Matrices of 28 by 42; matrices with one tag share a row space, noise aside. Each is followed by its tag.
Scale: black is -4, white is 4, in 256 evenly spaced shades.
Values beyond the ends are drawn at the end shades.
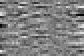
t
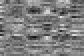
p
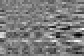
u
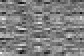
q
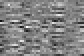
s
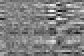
u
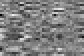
s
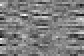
t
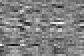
s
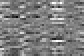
s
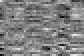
p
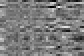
u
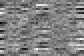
t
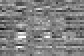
q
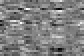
s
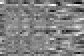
u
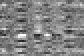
q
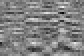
p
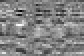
q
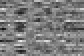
q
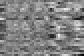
u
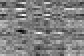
q
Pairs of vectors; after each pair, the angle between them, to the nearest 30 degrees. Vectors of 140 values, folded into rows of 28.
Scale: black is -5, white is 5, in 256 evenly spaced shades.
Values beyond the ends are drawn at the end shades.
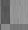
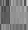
30 degrees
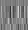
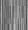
60 degrees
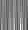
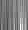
30 degrees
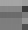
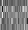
120 degrees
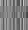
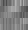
60 degrees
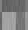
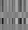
90 degrees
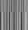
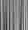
60 degrees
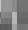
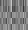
90 degrees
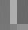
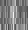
60 degrees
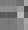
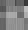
120 degrees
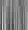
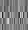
120 degrees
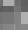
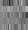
120 degrees
